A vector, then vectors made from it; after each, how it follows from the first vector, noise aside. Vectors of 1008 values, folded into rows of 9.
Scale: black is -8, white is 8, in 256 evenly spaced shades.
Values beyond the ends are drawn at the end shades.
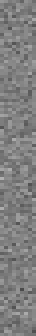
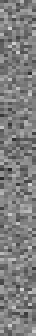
negated, scaled up.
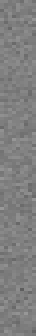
shrunk.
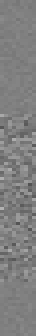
partly zeroed.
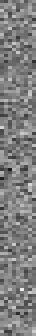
negated, scaled up.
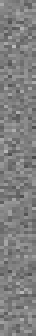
reversed, negated.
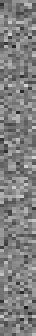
reversed, scaled up.
